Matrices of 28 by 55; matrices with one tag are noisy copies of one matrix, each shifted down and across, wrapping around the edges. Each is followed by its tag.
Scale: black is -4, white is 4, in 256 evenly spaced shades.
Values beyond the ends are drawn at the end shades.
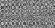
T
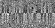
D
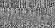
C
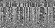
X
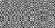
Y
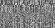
C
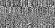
C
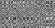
T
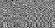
Y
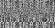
X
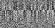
D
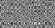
T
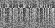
X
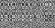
T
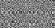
T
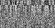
D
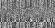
X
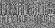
C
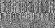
C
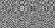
Y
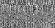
C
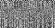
C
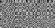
T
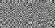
Y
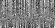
X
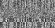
X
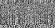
C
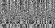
X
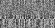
X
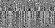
X
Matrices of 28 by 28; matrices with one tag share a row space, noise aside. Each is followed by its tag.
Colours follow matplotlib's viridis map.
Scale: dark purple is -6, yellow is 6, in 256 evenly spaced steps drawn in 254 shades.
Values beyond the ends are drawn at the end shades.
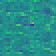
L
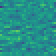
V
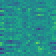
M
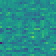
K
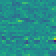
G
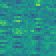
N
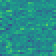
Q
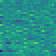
K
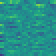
M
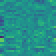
M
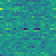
K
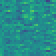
L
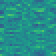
M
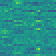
N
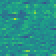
G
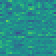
Q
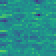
N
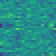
V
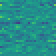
V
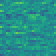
K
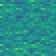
K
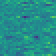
L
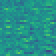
L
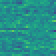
G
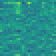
V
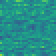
K
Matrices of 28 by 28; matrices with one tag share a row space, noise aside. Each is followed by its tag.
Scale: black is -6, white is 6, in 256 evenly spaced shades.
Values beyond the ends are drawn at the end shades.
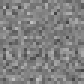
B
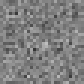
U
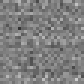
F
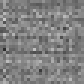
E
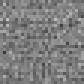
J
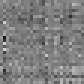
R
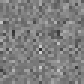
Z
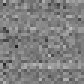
E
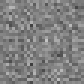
U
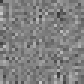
Z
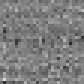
E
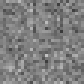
U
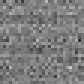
J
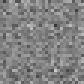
B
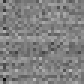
E
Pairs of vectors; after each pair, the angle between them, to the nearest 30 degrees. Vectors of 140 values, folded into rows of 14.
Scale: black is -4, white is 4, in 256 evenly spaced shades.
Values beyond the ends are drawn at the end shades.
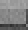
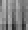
60 degrees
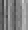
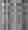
150 degrees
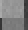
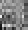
60 degrees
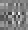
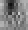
60 degrees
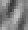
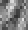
150 degrees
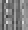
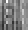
30 degrees
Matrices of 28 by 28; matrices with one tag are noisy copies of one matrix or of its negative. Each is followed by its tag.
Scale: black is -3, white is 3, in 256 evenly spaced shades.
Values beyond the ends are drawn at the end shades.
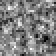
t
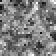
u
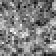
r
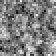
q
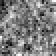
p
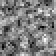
t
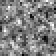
t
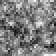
r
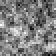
r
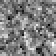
q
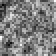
p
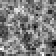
q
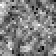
p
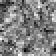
p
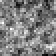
r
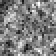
p
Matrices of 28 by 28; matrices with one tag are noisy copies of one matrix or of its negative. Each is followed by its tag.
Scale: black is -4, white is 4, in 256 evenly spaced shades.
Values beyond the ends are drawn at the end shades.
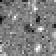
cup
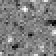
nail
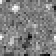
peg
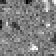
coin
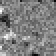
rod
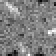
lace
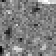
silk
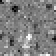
peg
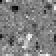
peg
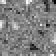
coin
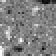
silk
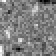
silk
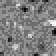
nail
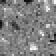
coin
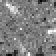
lace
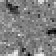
lace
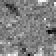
lace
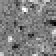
nail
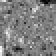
silk
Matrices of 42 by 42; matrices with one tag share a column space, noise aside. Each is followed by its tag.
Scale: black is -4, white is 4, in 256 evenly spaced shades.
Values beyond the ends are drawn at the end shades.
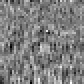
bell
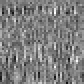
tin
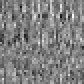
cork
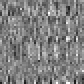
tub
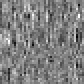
cork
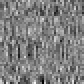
tub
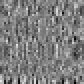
tub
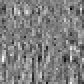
tin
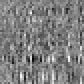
tin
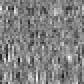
tin
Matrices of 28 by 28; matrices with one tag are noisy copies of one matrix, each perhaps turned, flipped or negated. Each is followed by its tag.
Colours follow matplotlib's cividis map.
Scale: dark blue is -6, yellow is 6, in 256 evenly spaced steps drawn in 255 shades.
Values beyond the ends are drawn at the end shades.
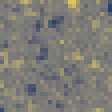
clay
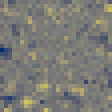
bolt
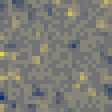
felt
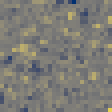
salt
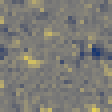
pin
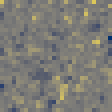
salt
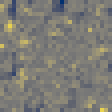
bolt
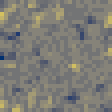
felt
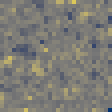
salt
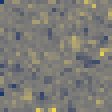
salt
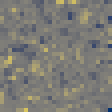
salt
